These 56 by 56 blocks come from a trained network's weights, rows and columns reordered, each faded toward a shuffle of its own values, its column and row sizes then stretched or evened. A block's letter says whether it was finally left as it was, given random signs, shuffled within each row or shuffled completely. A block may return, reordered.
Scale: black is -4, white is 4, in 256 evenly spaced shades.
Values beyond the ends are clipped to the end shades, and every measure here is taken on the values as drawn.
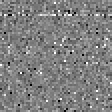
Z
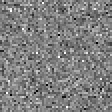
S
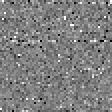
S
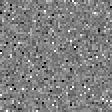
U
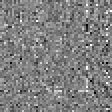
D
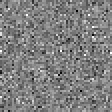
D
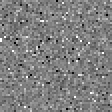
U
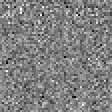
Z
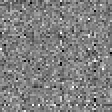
Z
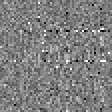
D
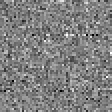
Z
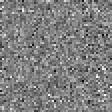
Z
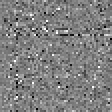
D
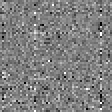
D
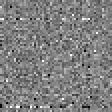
D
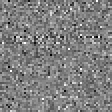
S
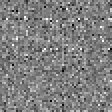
D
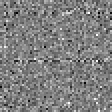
D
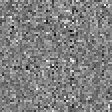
Z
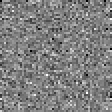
D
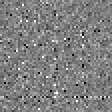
D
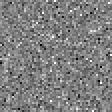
U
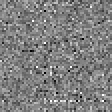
Z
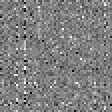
D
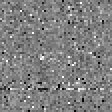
Z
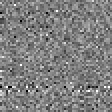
D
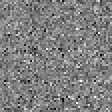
Z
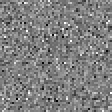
S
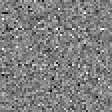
D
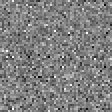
S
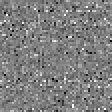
S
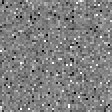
U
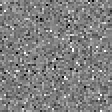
U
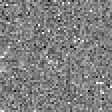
U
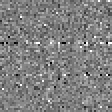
Z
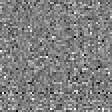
D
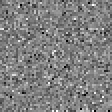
S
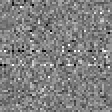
D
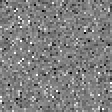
U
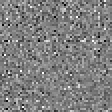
D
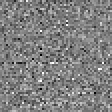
Z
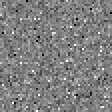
U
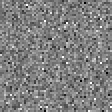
U
